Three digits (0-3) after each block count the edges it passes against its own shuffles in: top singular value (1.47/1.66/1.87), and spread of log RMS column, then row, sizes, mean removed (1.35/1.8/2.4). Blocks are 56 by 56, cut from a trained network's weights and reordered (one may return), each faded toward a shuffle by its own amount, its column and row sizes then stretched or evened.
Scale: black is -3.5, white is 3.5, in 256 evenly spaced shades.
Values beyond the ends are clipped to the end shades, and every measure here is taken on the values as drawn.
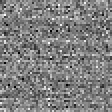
1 1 0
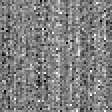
2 2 0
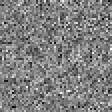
1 1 1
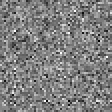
0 1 1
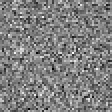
0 0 1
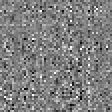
0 3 2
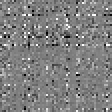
0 3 3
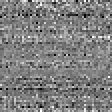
2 1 3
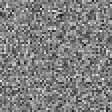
1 0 0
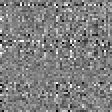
1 2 3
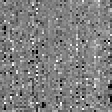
0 3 1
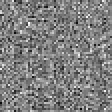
1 2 0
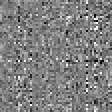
1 3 1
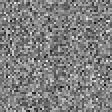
0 0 0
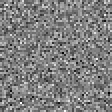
1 0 0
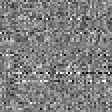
2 0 3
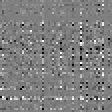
2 3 3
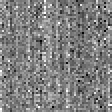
2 2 0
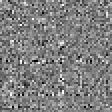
0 2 2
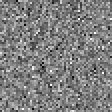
0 1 0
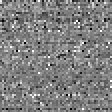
0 0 3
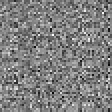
3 2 0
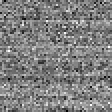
2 1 0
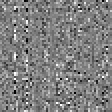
0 3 1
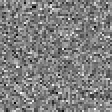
0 1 1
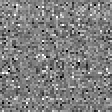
0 2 1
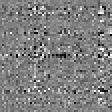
2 3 3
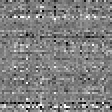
3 2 3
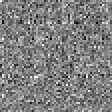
2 1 2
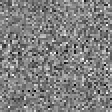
0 1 1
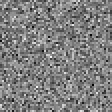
1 0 0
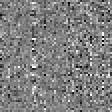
1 3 2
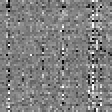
2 3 0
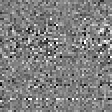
1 2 3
